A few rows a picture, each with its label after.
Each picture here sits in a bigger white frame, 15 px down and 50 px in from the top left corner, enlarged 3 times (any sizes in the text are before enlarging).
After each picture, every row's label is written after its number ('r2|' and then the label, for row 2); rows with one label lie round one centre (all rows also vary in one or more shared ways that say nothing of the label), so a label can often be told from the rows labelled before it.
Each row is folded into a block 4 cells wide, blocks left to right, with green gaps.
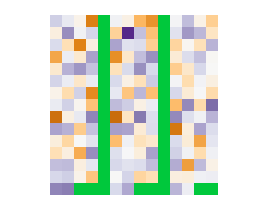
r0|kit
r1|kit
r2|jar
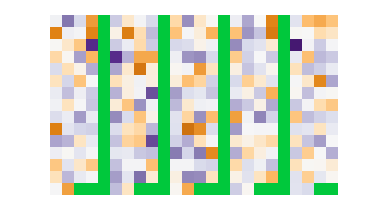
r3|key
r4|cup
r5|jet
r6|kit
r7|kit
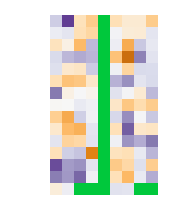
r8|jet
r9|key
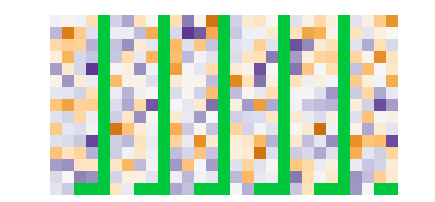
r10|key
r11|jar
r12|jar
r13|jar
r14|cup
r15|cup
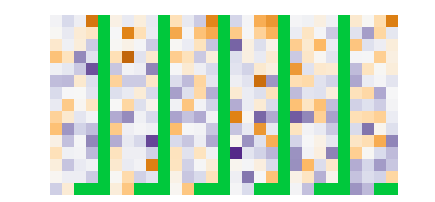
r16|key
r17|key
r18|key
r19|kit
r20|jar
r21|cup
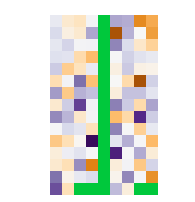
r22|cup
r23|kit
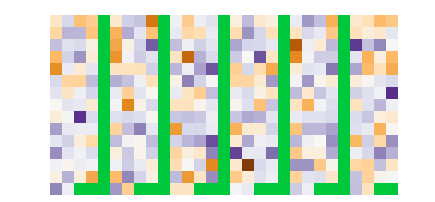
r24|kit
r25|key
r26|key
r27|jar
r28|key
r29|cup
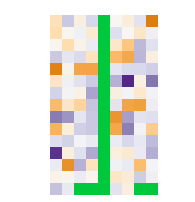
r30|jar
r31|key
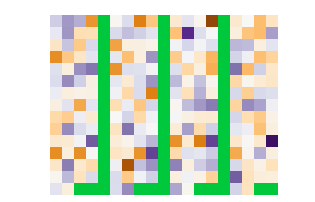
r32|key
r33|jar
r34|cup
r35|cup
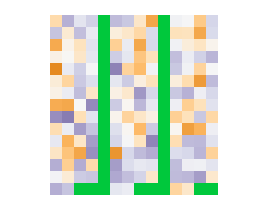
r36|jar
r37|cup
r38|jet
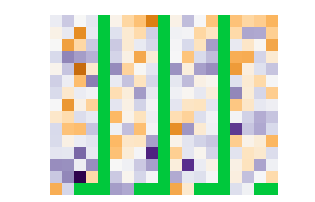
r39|jet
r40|cup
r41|key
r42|kit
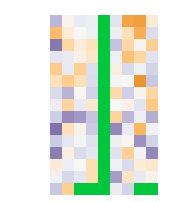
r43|kit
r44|kit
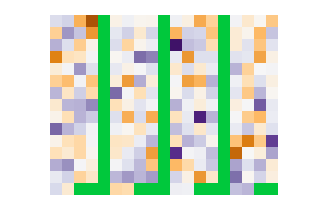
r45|kit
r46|jet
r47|kit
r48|cup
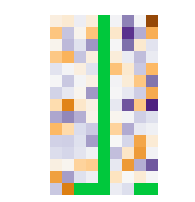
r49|key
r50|jar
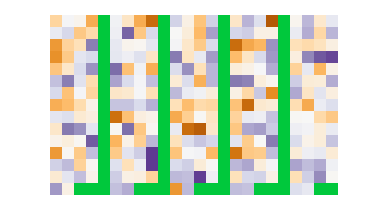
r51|key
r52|cup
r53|jet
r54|key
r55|jet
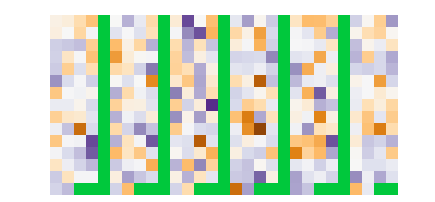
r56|cup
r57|key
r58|jar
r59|jet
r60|cup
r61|jet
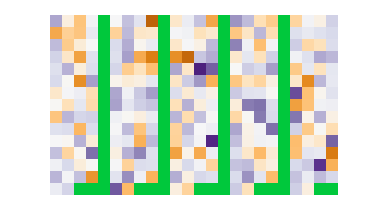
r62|kit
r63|cup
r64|key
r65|kit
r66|jet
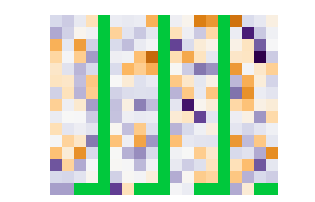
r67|jar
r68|cup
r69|kit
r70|jet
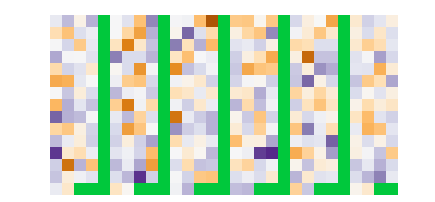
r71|jar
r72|jet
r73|kit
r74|cup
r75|key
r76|jet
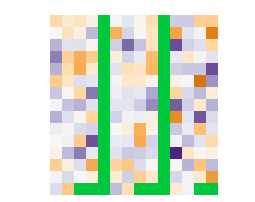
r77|cup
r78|cup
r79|kit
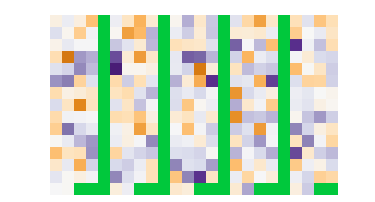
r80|key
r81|cup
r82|jet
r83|kit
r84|kit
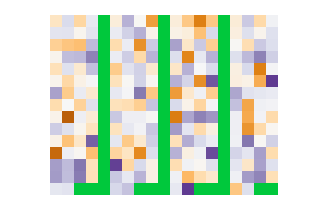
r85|jet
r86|jar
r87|kit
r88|jet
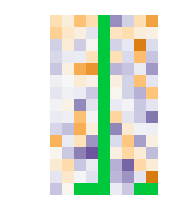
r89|cup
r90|kit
